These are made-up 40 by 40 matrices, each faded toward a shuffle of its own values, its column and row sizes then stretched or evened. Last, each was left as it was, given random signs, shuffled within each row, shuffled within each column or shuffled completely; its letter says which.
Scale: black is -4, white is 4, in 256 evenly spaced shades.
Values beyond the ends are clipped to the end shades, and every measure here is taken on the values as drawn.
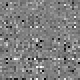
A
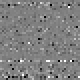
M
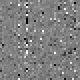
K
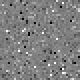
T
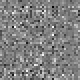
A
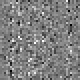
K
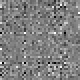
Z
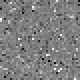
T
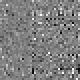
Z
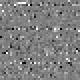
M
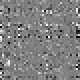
A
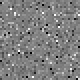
T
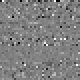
M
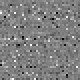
M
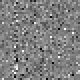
K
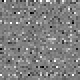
M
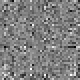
Z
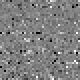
M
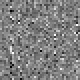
K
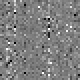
K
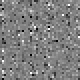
K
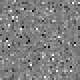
T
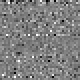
M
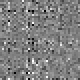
A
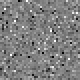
T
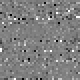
M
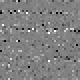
M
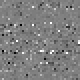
M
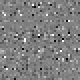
M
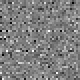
M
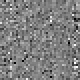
K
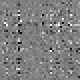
A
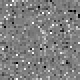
T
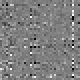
Z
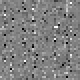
K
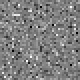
T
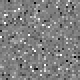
T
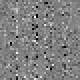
K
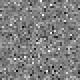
T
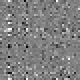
Z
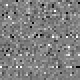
M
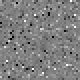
T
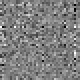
A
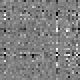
Z
